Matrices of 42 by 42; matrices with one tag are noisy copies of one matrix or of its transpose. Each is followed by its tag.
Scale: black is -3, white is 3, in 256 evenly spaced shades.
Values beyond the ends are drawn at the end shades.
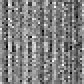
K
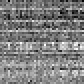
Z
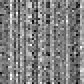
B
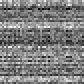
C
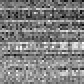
Z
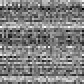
C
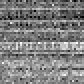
Z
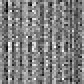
K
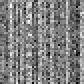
B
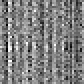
K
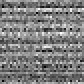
K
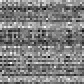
C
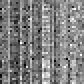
Z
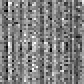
K
